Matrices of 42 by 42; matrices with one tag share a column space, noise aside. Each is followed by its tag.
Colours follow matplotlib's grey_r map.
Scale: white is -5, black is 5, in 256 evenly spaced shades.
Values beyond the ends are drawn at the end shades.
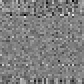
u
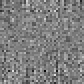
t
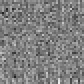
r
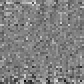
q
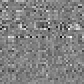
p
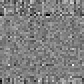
u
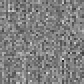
r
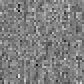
r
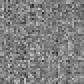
r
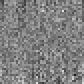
t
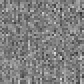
r
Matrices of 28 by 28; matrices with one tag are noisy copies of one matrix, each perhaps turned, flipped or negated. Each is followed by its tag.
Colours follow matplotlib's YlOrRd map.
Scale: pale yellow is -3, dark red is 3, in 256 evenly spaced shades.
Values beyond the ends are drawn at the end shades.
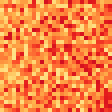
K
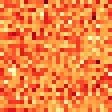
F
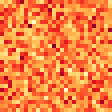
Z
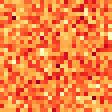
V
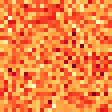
F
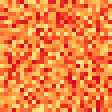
F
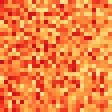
K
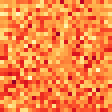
K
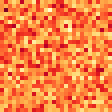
F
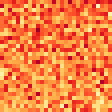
K
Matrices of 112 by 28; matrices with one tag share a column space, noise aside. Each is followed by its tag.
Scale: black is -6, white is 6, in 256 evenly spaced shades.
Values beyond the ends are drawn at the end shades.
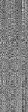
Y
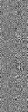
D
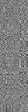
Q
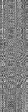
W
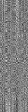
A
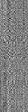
Y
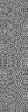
Q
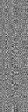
Q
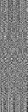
A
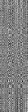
W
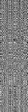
Y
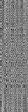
W
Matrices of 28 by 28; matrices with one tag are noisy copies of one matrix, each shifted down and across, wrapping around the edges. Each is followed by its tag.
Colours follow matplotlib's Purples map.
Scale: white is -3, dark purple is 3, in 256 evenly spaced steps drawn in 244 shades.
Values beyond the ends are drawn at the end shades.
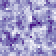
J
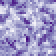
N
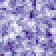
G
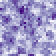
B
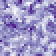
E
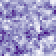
J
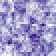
B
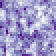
G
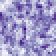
G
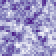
N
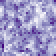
G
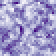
N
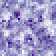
E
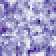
J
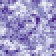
N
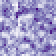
J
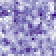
J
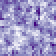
G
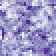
N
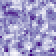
E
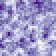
E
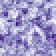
E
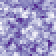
N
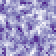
G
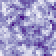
N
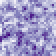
J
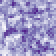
J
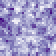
B
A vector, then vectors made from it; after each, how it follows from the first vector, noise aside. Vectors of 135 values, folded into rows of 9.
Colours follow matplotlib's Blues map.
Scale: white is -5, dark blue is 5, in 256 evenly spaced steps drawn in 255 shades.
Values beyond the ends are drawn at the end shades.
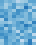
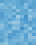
wrapped around, shrunk.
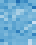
negated, partly zeroed.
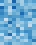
wrapped around, negated.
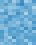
wrapped around, shrunk.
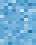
wrapped around, partly zeroed.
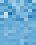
wrapped around, negated, partly zeroed.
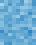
wrapped around, shrunk.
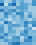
reversed, negated.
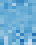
negated, partly zeroed.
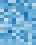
wrapped around.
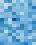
wrapped around, negated.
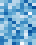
wrapped around, negated, scaled up.
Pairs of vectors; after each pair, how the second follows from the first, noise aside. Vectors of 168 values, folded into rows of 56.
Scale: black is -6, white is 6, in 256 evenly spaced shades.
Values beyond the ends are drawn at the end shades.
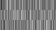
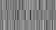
negated, partly zeroed.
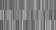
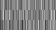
sign-scrambled.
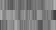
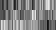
wrapped around, negated, scaled up.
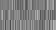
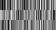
reversed, negated, scaled up.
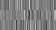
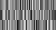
reversed, negated, scaled up.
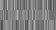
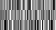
reversed, scaled up.
